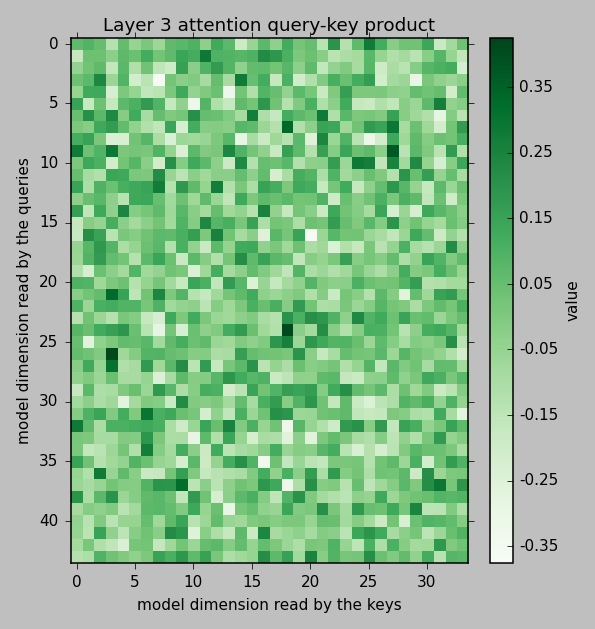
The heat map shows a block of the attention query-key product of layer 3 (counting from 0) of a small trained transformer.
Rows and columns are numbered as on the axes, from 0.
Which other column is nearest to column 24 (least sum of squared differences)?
8
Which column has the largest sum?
2
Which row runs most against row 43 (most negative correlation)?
35
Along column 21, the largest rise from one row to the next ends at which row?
6
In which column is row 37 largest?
9
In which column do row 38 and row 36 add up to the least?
12
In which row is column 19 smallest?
3
